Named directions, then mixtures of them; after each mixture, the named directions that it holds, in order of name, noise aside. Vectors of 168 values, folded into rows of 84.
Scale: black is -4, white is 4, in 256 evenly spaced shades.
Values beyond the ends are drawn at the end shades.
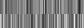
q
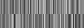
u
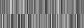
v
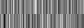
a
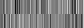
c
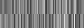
q, u, v.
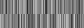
a, q, v.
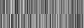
c, v.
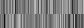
a, c, u.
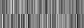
a, v.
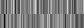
a, c.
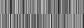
a, c, v.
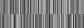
u.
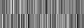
a, v.
